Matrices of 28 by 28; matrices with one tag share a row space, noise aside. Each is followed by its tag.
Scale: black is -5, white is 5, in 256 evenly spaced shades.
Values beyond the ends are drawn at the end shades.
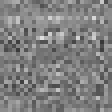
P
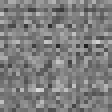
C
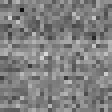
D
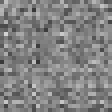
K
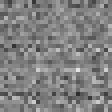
K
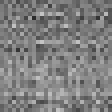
P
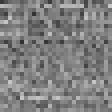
D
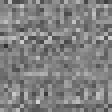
D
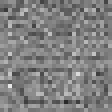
D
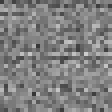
K
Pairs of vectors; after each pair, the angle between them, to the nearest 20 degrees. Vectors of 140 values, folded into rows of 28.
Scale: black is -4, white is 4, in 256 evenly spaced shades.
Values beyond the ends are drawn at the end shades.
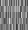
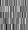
60 degrees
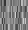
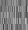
60 degrees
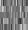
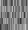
40 degrees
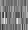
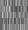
100 degrees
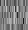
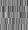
100 degrees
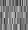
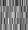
20 degrees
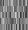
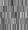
160 degrees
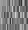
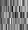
160 degrees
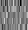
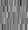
20 degrees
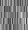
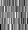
140 degrees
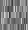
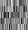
140 degrees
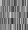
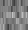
80 degrees
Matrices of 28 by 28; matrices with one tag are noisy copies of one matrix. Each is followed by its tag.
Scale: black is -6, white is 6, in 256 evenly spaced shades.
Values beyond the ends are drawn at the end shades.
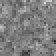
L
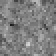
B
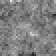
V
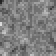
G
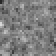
G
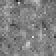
B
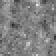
B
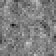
B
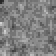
G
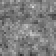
V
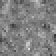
B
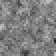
L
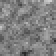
L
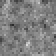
B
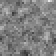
L
